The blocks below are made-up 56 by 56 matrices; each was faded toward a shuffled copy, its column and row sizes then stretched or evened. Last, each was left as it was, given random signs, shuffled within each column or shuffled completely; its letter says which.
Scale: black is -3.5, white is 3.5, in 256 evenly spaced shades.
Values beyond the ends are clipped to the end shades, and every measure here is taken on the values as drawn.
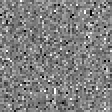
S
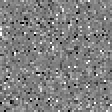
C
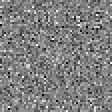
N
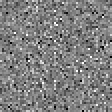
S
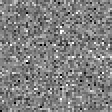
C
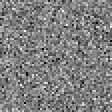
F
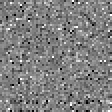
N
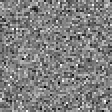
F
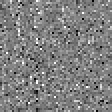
S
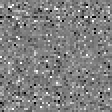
N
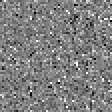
S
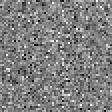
S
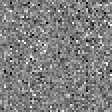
S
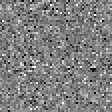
N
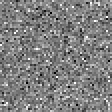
F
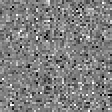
N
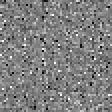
S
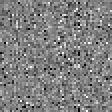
N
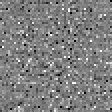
N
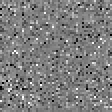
C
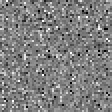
C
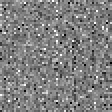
S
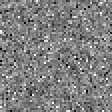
F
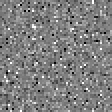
S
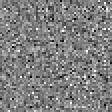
N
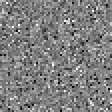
F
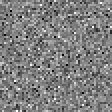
F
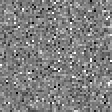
S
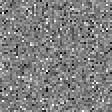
S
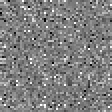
N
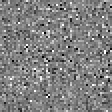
C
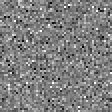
F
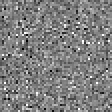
N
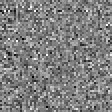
C
